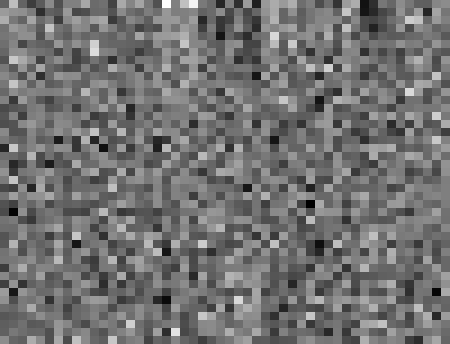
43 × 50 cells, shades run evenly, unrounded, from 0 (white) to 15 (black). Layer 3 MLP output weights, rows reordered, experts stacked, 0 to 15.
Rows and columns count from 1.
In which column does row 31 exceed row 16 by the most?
36
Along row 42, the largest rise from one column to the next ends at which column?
21
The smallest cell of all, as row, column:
1, 19
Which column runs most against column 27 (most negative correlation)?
22
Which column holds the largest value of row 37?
49
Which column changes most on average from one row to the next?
35
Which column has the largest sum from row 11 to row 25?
15
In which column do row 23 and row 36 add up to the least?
2
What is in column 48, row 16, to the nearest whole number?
10
